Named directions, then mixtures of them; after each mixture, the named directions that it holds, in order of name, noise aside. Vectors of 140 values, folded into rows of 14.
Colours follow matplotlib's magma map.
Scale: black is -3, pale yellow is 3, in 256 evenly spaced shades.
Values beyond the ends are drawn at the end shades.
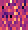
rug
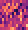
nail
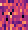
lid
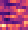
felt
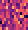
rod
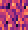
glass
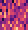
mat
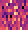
rug.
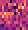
felt, nail, rug.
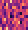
rod, rug.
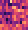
felt, rod, rug.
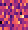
lid, rod.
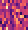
rod.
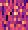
lid, rug.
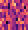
glass, mat.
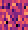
glass.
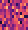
rod.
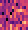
felt, lid, rod.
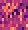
nail.
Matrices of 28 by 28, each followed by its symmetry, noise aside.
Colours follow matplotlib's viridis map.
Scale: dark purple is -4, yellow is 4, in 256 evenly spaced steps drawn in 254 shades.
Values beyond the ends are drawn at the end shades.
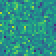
mirrored top to bottom.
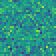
mirrored left to right.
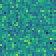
same after a half turn.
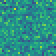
same after a half turn.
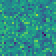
mirrored top to bottom.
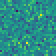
same after a half turn.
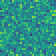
same after a half turn.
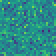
symmetric.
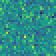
same after a half turn.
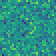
mirrored top to bottom.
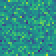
same after a half turn.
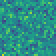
antisymmetric.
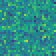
mirrored top to bottom.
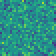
symmetric.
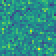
symmetric.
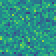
same after a half turn.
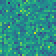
no symmetry.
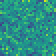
symmetric across the other diagonal.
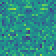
mirrored left to right.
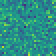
antisymmetric.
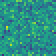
mirrored top to bottom.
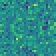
mirrored top to bottom.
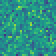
no symmetry.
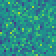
no symmetry.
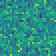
same after a half turn.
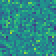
same after a half turn.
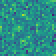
mirrored top to bottom.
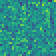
no symmetry.
